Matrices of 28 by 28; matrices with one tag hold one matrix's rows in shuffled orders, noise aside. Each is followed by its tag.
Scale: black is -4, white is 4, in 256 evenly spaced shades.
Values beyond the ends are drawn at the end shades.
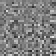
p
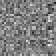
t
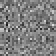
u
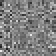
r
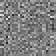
u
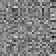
p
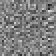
t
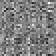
t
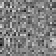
r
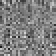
r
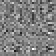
t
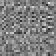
t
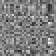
t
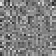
r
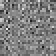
u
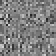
u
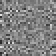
r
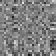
p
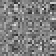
p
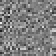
r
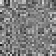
r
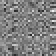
p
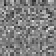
t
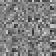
p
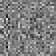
u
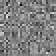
u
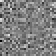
r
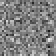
t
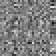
p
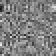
r
